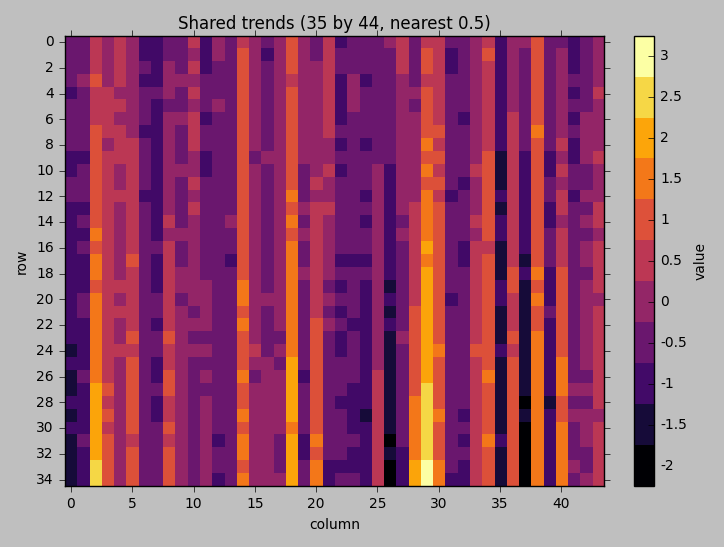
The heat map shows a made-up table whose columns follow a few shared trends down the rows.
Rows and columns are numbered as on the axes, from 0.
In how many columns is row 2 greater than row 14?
10
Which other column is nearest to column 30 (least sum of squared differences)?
34
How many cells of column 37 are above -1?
9
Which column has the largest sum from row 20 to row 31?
29
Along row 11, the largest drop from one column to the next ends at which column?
35
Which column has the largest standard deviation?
28
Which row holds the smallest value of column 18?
3
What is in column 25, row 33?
0.5
